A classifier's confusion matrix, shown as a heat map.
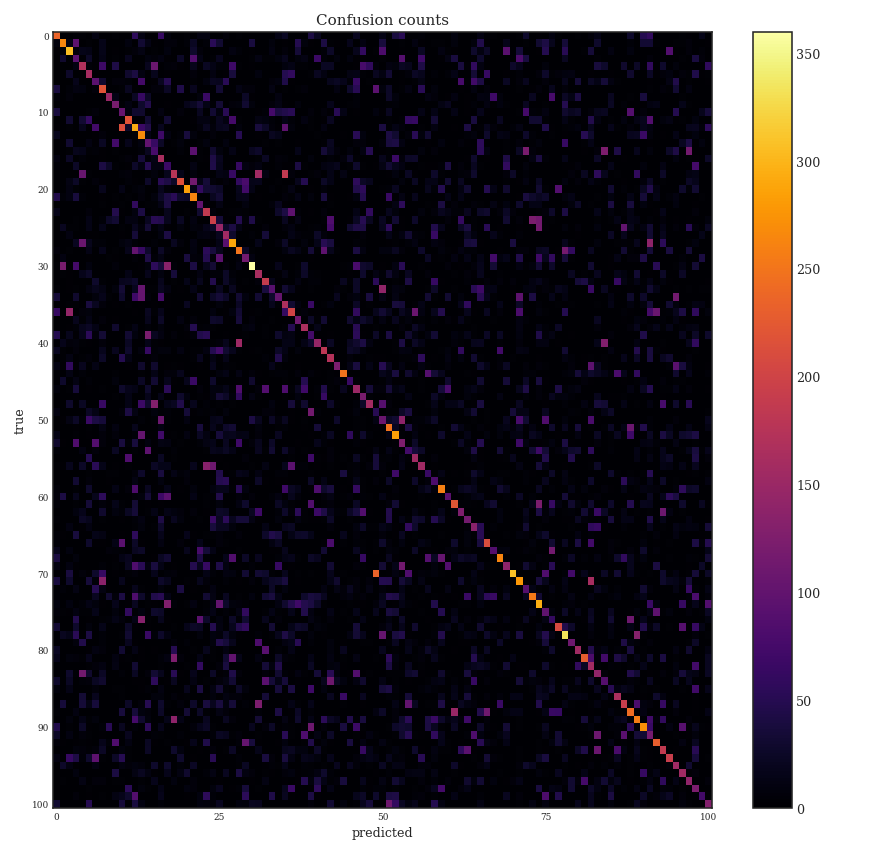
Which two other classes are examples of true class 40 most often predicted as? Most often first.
28, 84
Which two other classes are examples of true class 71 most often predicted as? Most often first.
82, 7
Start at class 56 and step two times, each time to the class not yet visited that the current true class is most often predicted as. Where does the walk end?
36
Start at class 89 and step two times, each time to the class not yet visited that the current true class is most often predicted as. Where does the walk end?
35
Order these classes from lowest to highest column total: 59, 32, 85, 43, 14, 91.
43, 85, 32, 59, 14, 91
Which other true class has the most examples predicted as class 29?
92
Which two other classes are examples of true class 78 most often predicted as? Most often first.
89, 50
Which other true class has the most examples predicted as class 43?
10
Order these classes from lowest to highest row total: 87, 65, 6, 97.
65, 97, 6, 87
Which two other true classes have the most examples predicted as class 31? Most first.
18, 87
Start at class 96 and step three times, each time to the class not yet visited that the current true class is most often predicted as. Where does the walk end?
14
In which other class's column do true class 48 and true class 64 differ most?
15
